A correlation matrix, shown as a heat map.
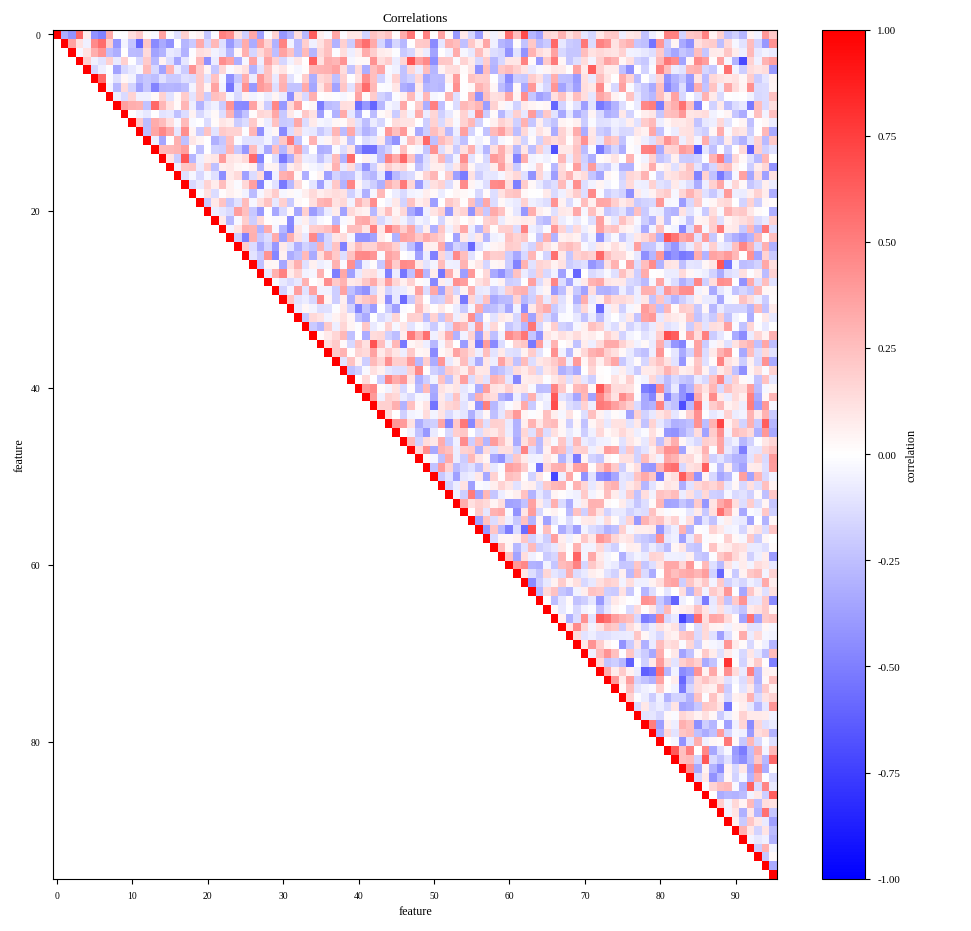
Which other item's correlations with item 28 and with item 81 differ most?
25
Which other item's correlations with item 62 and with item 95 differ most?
56
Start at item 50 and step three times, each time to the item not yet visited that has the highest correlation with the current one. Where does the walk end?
13
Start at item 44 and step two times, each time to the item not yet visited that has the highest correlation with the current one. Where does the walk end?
26
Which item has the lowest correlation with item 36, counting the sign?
50
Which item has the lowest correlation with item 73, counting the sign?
83
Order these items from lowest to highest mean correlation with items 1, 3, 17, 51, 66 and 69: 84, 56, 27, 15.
27, 84, 56, 15
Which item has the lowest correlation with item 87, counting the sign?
84
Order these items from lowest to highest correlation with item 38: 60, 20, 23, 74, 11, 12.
20, 11, 60, 74, 12, 23
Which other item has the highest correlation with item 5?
6
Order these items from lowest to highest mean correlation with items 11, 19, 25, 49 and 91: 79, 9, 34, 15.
9, 79, 34, 15
